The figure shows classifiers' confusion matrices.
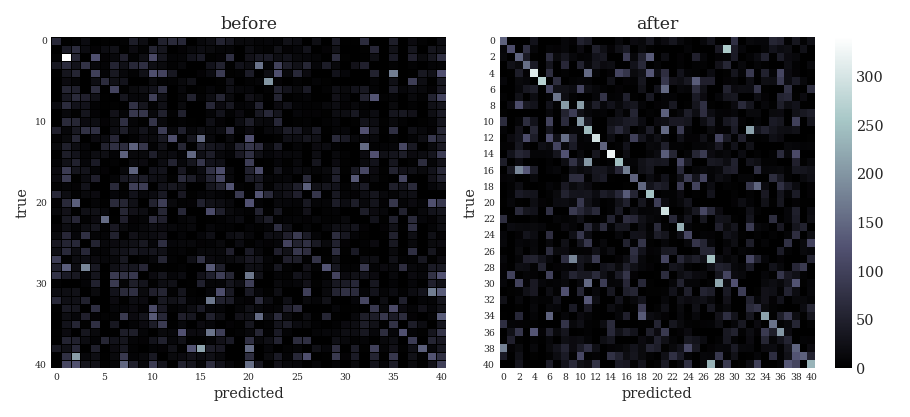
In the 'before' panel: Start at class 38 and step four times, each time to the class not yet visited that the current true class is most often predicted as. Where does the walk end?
1
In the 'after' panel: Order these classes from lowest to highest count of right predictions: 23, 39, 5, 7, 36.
39, 7, 36, 23, 5
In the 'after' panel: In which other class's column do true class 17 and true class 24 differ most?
26
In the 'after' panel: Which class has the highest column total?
21
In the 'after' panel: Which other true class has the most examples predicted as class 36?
4
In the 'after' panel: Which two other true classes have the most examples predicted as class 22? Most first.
39, 14
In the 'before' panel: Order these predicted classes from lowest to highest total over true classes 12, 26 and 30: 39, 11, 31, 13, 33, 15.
13, 33, 11, 31, 39, 15
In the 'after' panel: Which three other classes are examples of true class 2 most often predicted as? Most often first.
19, 16, 6
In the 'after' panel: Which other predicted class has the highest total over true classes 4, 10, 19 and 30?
11
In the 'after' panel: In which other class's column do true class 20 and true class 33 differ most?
10
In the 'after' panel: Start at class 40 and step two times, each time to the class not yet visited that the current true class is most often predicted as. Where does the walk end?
9
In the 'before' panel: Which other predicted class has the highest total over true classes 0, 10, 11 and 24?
32
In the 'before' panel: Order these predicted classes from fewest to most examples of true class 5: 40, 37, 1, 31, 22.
31, 1, 40, 37, 22
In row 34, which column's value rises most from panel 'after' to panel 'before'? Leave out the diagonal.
21
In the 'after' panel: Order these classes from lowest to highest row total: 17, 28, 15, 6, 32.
32, 28, 17, 6, 15
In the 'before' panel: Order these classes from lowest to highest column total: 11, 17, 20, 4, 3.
3, 4, 17, 11, 20
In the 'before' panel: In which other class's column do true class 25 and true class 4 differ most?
35
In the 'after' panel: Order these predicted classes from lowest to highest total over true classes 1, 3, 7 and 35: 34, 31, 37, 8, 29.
34, 31, 37, 8, 29
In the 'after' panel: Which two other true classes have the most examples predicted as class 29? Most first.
1, 40
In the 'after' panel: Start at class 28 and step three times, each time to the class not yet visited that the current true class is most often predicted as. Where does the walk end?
0
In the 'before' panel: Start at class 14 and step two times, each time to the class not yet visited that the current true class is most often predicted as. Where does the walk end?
33
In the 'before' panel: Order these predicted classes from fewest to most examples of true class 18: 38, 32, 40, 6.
38, 40, 32, 6
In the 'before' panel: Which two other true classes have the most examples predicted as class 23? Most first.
4, 3
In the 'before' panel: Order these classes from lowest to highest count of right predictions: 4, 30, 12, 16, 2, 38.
30, 2, 16, 4, 12, 38
